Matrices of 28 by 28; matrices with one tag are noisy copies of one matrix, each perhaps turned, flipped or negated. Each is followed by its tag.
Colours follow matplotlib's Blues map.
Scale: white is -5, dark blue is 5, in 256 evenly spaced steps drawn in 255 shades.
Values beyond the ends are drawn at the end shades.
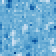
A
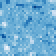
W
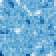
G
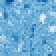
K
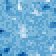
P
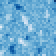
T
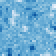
A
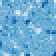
G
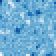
G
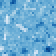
W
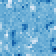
A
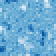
A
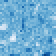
K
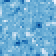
G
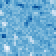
W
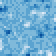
A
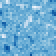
W
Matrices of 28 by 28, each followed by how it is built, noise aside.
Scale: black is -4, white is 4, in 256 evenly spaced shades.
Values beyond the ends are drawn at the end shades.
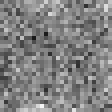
smooth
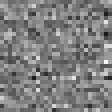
low rank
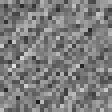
Hankel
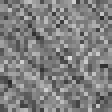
Toeplitz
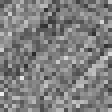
Hankel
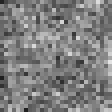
smooth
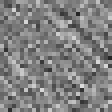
Toeplitz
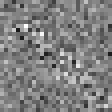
banded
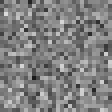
noise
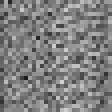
repeating rows
